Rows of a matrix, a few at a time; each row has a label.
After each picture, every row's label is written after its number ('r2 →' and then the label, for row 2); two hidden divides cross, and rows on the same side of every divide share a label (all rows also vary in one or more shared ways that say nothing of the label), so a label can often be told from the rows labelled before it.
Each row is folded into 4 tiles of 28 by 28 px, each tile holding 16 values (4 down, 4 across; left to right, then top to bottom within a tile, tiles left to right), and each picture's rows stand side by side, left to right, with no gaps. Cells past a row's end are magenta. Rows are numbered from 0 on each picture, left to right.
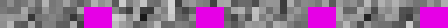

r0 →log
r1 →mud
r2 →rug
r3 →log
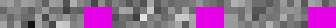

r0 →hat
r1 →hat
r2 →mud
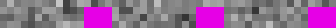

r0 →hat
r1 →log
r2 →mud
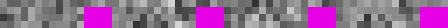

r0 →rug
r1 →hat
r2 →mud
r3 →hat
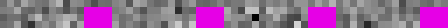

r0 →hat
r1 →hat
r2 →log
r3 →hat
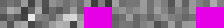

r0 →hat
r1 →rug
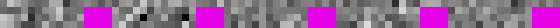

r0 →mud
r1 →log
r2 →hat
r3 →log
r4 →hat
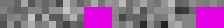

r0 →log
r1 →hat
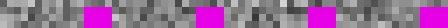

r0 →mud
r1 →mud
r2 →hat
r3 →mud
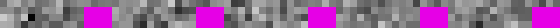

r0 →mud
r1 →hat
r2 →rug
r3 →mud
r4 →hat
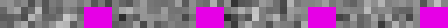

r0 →hat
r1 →rug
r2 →rug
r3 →rug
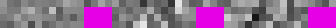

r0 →rug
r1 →log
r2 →mud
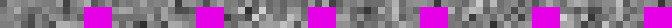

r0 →hat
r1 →hat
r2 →hat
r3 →mud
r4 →rug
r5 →mud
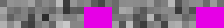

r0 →hat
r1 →hat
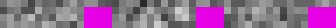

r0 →mud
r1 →mud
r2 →rug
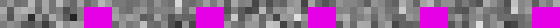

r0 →rug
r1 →log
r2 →mud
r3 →log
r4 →log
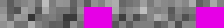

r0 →log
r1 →rug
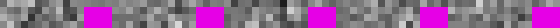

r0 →mud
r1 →hat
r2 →log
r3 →hat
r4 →rug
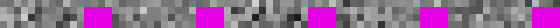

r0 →log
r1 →rug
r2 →log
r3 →rug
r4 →mud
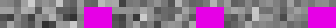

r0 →rug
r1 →rug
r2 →rug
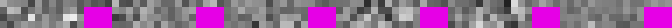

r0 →hat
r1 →rug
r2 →hat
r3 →mud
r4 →log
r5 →log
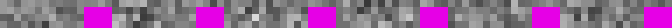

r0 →rug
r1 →mud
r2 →hat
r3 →mud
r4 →log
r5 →mud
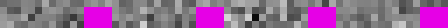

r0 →log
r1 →log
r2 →mud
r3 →hat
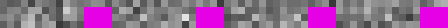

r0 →log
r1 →hat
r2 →hat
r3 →rug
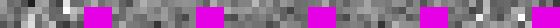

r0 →log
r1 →rug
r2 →rug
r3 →rug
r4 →hat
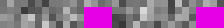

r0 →mud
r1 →rug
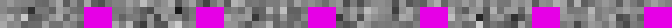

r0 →mud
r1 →hat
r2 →mud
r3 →rug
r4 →log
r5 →log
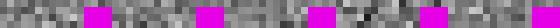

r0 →mud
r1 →hat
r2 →log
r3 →mud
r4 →rug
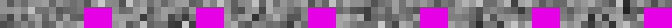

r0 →rug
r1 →log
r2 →log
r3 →mud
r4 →hat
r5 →hat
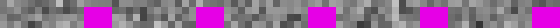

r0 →hat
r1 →mud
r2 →log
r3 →hat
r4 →hat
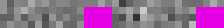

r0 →rug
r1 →rug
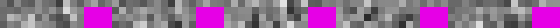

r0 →log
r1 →log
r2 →hat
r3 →log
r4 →log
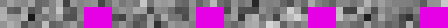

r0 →mud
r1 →rug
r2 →mud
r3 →log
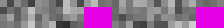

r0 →log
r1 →hat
